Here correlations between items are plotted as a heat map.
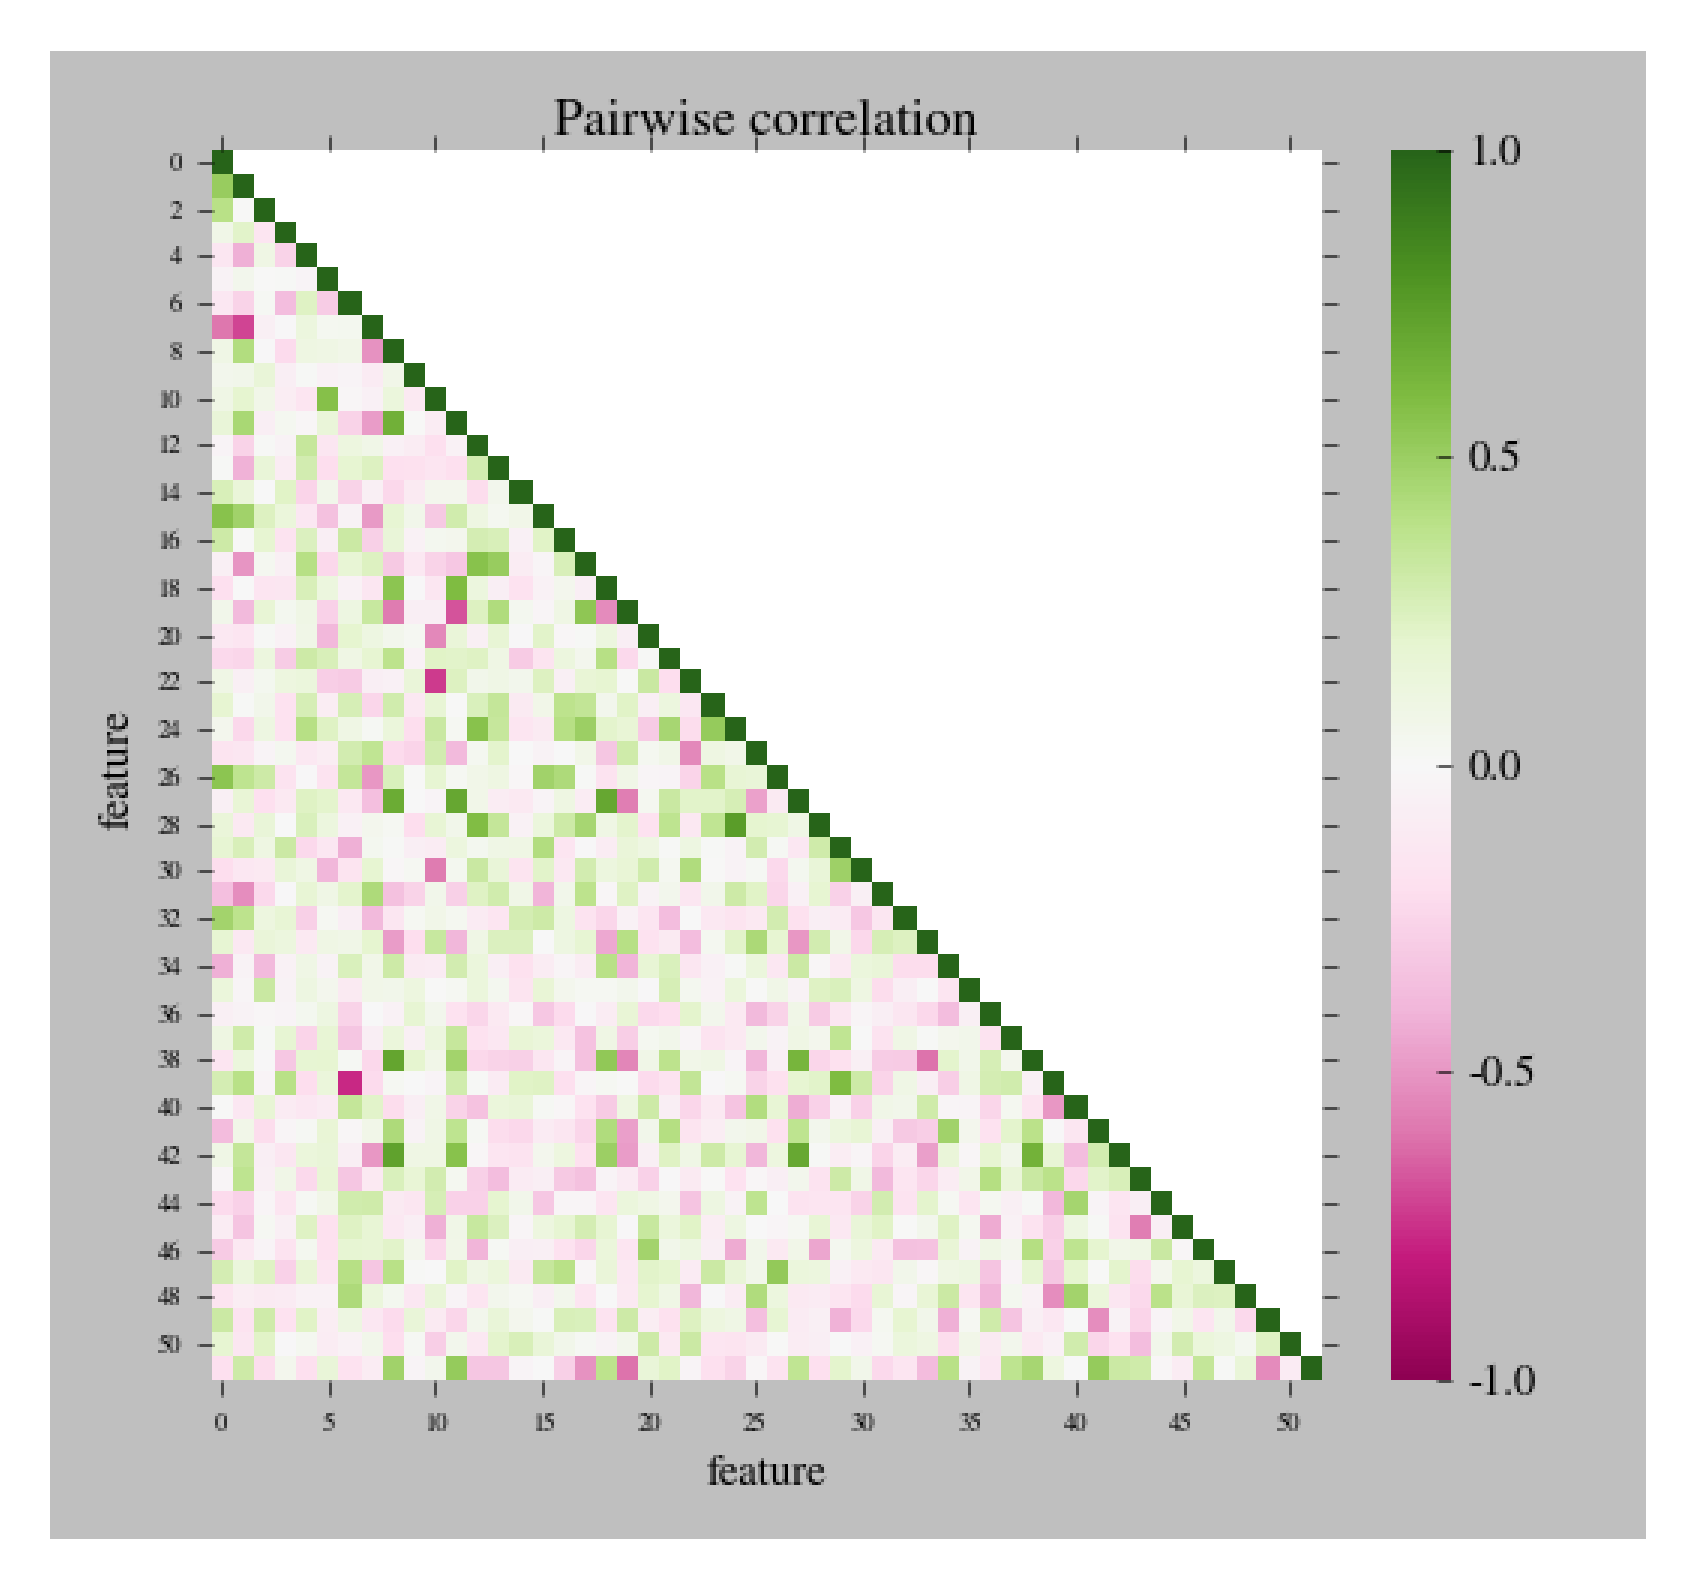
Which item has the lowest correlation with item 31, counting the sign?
1
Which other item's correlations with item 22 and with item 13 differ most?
25
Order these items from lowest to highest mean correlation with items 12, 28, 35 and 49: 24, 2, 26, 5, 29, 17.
5, 29, 26, 2, 17, 24
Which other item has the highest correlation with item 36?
43
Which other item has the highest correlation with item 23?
24
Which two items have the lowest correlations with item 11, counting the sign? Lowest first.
19, 7
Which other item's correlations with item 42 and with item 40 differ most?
27
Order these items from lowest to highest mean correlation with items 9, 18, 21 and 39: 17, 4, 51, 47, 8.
17, 47, 4, 51, 8
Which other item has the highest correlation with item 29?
39
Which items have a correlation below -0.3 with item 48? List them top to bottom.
22, 36, 39
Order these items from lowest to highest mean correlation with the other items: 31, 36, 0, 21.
36, 31, 0, 21
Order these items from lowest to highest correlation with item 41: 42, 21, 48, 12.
12, 48, 42, 21
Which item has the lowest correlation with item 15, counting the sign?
7
